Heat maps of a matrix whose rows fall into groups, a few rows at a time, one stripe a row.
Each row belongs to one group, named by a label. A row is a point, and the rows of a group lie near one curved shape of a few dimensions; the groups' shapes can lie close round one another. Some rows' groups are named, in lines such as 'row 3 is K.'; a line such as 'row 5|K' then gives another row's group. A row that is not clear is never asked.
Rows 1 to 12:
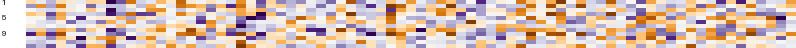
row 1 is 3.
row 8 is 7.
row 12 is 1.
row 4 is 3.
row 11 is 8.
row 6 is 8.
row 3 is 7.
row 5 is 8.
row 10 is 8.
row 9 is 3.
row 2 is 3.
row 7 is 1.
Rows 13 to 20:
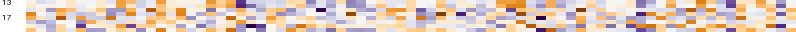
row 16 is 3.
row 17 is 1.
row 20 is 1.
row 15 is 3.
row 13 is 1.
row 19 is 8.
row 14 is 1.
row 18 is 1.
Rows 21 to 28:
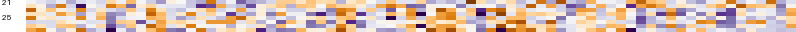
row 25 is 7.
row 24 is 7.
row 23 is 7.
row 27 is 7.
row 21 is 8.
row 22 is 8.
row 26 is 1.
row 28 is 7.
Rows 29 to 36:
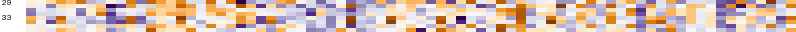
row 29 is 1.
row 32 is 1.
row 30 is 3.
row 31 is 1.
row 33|3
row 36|7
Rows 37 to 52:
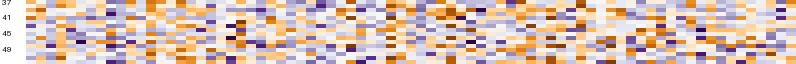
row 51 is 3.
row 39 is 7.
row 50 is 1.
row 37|3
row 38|3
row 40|7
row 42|1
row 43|3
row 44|8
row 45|8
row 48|3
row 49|1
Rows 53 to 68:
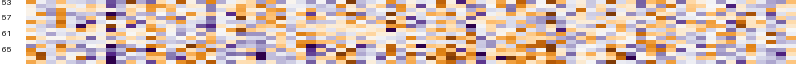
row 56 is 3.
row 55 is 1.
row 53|3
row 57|8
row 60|7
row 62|7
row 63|8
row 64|7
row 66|7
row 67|7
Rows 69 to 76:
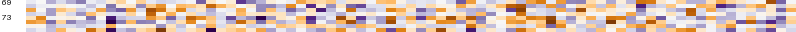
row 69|8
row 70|1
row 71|3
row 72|1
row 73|7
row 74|3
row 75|8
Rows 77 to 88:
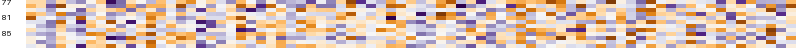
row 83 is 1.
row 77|3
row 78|3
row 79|8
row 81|7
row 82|8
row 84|8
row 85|1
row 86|3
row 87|1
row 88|8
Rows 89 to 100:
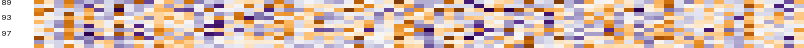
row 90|8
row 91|7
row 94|1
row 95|8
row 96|7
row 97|8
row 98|3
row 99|1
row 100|3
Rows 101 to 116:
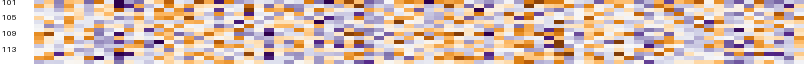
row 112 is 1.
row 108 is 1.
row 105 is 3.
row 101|7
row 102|3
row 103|8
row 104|1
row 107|1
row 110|1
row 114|3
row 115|7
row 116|1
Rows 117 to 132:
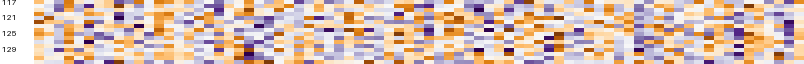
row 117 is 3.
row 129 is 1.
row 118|8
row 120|7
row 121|7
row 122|7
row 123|8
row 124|7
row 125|3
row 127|8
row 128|1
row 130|1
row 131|1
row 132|8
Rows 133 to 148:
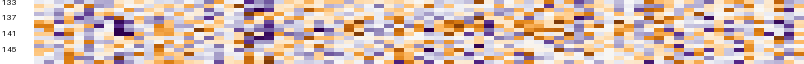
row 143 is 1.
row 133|8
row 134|1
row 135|8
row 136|1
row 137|8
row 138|3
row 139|7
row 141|3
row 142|8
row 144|8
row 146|3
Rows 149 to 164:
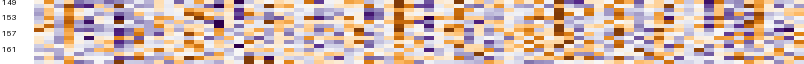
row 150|8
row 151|3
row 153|7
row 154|8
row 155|3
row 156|3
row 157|3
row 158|8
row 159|3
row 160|3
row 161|1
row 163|3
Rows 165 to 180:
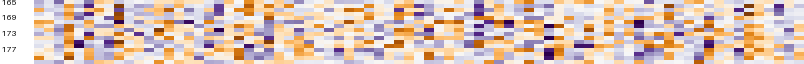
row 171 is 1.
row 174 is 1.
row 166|8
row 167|7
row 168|8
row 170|7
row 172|3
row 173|8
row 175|8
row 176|8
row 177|1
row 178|1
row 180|1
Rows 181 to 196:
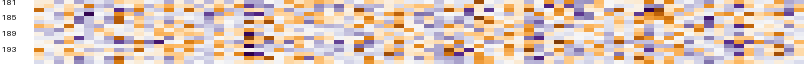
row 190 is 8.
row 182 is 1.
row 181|8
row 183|3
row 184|8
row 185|8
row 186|8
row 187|3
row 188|1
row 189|1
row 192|1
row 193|3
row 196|8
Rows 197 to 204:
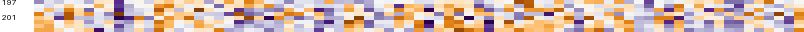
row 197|1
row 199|7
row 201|3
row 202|7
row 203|7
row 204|7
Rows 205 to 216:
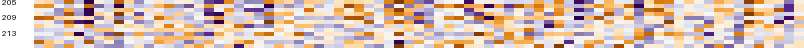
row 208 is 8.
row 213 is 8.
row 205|8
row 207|8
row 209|7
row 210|8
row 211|1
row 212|1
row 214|1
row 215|7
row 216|3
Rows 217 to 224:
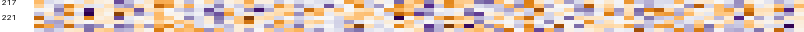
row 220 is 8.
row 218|3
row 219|8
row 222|1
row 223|3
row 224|1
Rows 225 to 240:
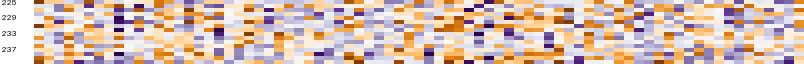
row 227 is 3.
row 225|7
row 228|1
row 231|7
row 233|1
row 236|1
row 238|7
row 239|7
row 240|3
